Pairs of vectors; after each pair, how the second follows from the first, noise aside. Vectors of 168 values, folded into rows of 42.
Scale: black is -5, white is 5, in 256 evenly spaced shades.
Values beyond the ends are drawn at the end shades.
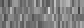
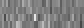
reversed, partly zeroed.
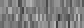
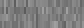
reversed, shrunk.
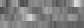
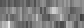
reversed.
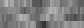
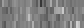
reversed, partly zeroed.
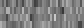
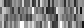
wrapped around, negated, scaled up.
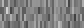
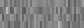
shrunk.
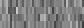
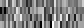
wrapped around, negated, scaled up.
